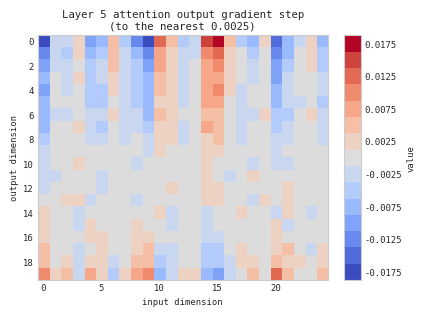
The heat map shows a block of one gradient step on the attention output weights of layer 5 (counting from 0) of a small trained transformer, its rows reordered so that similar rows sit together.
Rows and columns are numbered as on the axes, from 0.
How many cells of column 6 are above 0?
6
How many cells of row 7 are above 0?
5
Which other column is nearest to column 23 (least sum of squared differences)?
19
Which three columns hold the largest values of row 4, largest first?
15, 14, 10
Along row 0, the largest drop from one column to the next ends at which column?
20
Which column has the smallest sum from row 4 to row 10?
0
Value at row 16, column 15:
-0.0025
